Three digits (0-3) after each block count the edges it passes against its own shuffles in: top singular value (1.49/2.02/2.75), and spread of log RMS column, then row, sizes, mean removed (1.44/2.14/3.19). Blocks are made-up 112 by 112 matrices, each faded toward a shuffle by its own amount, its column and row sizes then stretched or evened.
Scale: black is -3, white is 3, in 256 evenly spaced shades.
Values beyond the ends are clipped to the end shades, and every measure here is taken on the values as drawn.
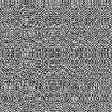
3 1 1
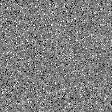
0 1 1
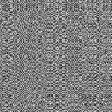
3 2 0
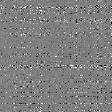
2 2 3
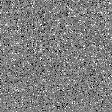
1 1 1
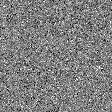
0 0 0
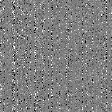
0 3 0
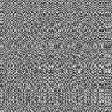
3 2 2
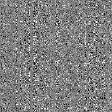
0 3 2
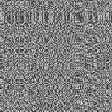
3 0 1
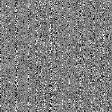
0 3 0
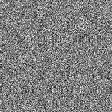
2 0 0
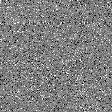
1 0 1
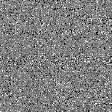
1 0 2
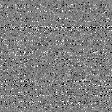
2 1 3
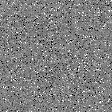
0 1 1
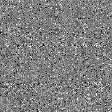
1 1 2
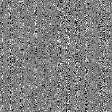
1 3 0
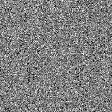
1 1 0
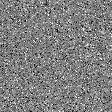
0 0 0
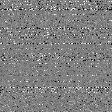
0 0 3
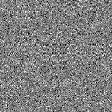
2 0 1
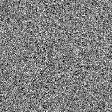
1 1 0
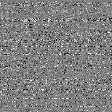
2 0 3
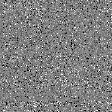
0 2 2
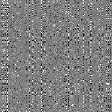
3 3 1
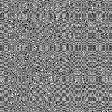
3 0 0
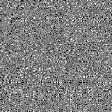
2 0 2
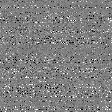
0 0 3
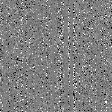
0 3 0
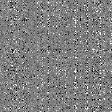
1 3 2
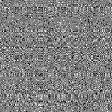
3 0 2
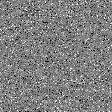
1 0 1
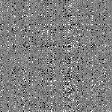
2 3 2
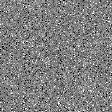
1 2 0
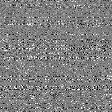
2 0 3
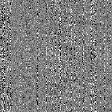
2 3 0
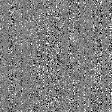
0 3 0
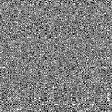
2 1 2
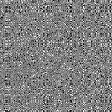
3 2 1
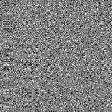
2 0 1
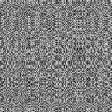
3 2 1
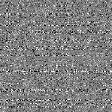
2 1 3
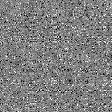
2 0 1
